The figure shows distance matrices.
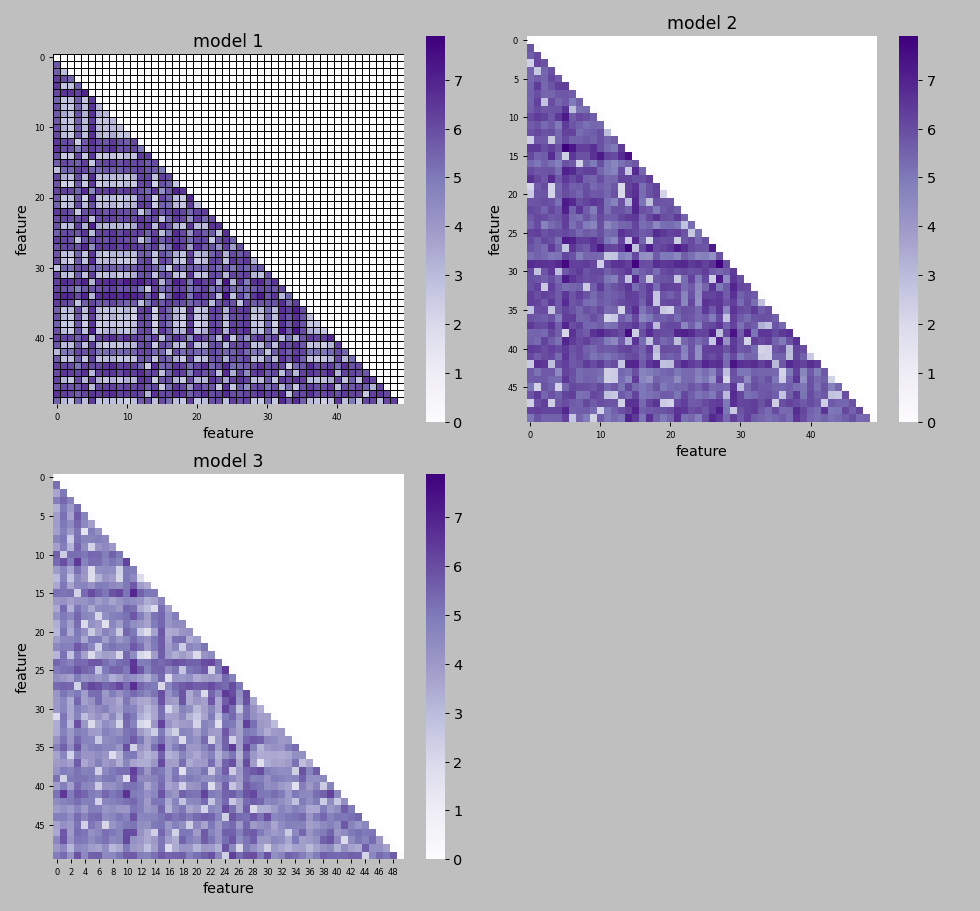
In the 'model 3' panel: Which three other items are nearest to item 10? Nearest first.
39, 1, 43
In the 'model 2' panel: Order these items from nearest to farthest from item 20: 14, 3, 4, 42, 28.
3, 42, 28, 4, 14
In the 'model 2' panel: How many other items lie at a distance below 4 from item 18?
5
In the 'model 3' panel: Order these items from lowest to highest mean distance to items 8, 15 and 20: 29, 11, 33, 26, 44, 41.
26, 33, 29, 44, 41, 11
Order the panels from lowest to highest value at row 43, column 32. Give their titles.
model 3, model 2, model 1
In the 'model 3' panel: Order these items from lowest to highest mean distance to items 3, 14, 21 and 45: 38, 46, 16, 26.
16, 26, 46, 38
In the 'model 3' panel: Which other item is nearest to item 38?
18
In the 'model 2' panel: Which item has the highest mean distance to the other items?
29
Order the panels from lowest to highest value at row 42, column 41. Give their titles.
model 3, model 1, model 2
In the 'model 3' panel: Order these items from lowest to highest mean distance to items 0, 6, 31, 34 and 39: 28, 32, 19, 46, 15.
32, 19, 46, 28, 15
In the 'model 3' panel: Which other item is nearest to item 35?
11
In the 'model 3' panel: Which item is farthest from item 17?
24
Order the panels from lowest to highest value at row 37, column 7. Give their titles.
model 1, model 3, model 2
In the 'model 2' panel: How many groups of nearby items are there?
12
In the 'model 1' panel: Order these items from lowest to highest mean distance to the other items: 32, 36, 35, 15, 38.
38, 36, 15, 35, 32
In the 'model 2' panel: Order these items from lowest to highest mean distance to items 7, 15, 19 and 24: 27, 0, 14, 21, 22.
0, 27, 22, 21, 14
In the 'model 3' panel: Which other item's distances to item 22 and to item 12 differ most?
25
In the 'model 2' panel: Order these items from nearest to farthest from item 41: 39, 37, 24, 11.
37, 24, 11, 39
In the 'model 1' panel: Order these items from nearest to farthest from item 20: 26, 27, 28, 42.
28, 42, 26, 27
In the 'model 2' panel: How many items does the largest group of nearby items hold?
8
